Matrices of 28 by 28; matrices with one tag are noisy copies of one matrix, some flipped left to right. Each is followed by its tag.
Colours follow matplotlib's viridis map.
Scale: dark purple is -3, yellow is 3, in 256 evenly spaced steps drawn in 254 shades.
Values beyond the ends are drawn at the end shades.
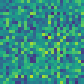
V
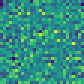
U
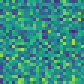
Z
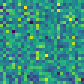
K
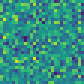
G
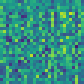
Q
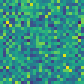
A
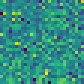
Z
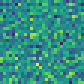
U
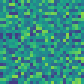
U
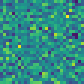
U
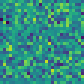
G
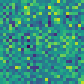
A
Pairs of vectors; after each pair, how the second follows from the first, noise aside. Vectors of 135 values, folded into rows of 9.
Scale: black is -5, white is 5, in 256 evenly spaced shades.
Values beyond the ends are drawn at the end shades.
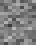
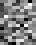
reversed, scaled up.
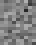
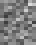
negated.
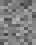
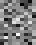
scaled up.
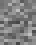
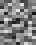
scaled up.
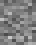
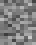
copied.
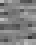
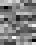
reversed, scaled up.
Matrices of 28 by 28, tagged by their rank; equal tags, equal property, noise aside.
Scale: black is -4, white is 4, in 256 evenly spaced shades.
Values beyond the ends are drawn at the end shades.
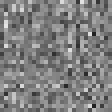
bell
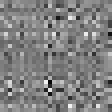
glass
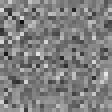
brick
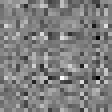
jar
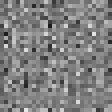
bell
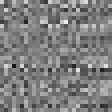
glass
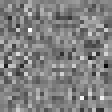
bell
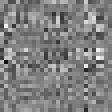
jar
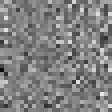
brick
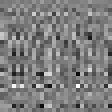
glass
